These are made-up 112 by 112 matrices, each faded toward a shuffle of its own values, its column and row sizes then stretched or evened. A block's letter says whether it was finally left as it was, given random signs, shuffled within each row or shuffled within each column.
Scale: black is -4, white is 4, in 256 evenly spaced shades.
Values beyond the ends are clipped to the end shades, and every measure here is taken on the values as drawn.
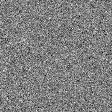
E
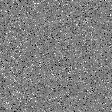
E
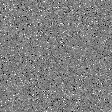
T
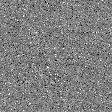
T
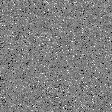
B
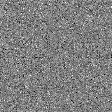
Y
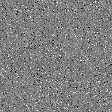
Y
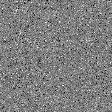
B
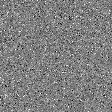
T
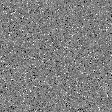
E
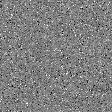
E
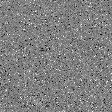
B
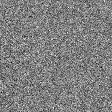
T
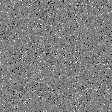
B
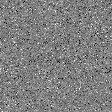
B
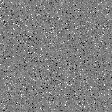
Y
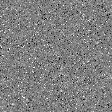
B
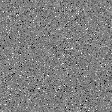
Y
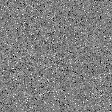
E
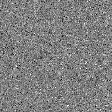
Y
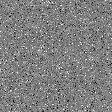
E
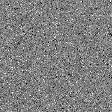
Y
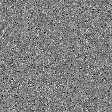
E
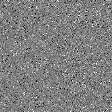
Y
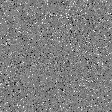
T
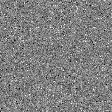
Y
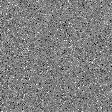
E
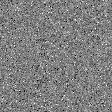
E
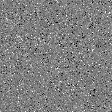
B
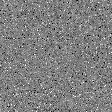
T
